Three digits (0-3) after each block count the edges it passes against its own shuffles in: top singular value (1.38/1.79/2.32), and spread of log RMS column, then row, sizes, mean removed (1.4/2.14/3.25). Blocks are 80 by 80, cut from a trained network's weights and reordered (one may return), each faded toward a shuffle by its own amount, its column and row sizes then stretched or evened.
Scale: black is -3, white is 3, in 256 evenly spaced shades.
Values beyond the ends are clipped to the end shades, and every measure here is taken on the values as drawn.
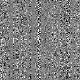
1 3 1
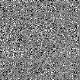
0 2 2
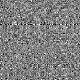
2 0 2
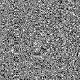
2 1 0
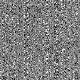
1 2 0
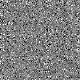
0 2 1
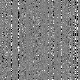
1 3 0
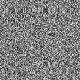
2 0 0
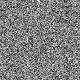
1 1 0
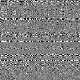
3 1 3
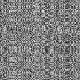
3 1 1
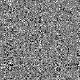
1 2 1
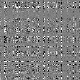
2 3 3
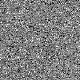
1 0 1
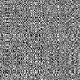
3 2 1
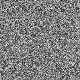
0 0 1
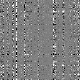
2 3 2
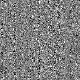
0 2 0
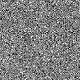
2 0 1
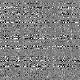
2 2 3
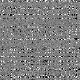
2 2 3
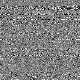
0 0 3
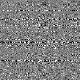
2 1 3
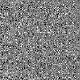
2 2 1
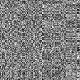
3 2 0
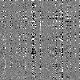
2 3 2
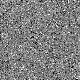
0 0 1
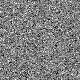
1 0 0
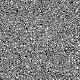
1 1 1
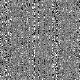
1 3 0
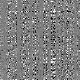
2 3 2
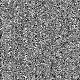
1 1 0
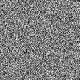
2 0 0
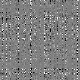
2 3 2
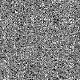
1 1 1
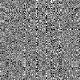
2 2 1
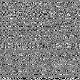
2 0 3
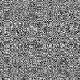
3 0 1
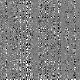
1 3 2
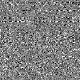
2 0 2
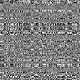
3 0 3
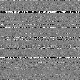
3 0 3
